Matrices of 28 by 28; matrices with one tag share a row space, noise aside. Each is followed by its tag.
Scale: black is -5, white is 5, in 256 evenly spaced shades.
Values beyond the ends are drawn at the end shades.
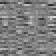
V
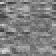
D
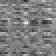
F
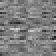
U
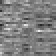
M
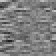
D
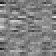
U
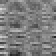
U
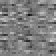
V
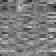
V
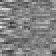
D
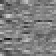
M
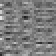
M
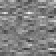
V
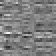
M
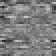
D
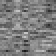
F
